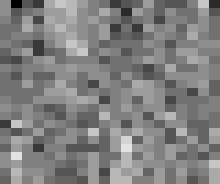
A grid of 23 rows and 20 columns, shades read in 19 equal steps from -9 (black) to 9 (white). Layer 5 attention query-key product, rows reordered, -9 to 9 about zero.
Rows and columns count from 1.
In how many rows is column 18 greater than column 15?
10
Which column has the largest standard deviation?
2
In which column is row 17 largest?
9
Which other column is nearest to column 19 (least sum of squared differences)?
5
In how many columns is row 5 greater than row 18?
10
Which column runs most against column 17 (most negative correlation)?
6
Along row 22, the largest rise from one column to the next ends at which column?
11
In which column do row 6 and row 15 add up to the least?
4
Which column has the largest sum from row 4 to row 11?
7
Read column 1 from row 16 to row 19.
-5 -1 0 -2
